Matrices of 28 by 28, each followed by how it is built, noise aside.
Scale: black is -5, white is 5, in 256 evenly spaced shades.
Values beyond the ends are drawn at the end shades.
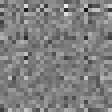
low rank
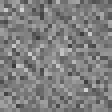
Toeplitz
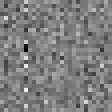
uneven columns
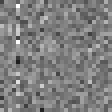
uneven columns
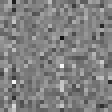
uneven columns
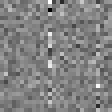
uneven columns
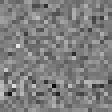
uneven rows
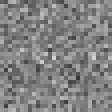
repeating columns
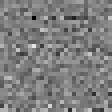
uneven rows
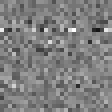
uneven rows
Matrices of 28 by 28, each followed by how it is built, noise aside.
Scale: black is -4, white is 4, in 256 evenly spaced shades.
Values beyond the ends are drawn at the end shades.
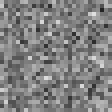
repeating rows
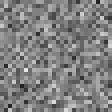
Hankel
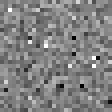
sparse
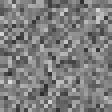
Hankel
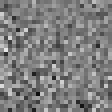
lower triangular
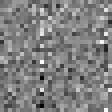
uneven columns
